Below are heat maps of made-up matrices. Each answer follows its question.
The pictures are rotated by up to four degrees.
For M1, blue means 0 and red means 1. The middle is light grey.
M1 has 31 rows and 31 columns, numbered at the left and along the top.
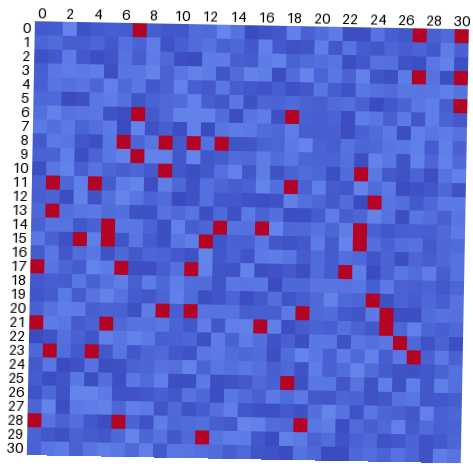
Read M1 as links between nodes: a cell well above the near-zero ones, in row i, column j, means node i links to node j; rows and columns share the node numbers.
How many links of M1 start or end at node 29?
1
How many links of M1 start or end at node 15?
4
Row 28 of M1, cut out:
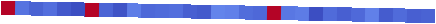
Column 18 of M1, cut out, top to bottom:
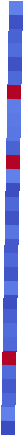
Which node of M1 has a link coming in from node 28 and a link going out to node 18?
node 6
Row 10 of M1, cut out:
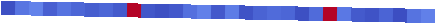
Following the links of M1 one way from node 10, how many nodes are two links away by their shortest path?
4
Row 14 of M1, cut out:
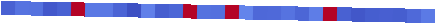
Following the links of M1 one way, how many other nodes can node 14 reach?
8
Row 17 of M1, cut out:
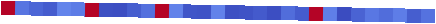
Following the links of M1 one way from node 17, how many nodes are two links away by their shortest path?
7
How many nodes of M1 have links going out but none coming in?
9
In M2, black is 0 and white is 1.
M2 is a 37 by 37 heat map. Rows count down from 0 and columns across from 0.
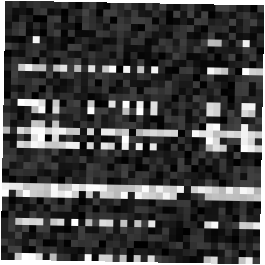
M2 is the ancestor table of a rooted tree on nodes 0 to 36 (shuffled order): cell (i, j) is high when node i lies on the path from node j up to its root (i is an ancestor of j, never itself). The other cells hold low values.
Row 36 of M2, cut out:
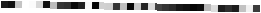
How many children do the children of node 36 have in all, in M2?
3
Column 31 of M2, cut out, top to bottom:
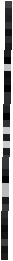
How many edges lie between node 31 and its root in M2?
5
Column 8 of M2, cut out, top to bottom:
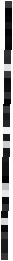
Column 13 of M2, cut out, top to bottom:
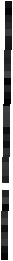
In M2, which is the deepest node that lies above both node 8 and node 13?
26
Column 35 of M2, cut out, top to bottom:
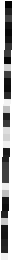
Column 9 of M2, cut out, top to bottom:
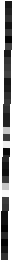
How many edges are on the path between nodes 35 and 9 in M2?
6
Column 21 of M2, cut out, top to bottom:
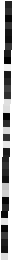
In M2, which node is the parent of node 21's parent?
14
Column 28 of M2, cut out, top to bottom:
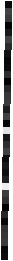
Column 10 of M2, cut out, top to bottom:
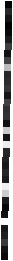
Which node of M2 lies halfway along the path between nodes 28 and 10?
20
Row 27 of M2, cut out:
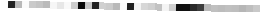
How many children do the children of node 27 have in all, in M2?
2
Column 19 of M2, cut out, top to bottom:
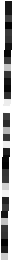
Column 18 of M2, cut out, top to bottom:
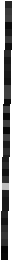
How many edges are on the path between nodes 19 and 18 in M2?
8
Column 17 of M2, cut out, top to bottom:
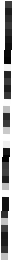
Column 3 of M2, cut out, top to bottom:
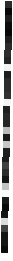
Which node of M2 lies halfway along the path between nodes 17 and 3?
15
